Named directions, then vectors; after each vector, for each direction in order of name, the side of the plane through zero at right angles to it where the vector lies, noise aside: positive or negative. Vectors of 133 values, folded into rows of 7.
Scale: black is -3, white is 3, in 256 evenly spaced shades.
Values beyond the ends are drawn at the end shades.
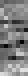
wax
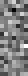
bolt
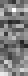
negative, positive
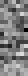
positive, positive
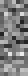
positive, positive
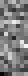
positive, negative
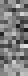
positive, positive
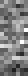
negative, negative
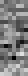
positive, positive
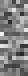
negative, negative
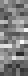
negative, negative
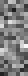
positive, negative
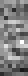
positive, negative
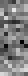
negative, positive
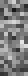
positive, negative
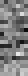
positive, positive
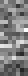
negative, negative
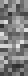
negative, negative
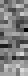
positive, positive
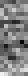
negative, positive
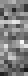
positive, negative
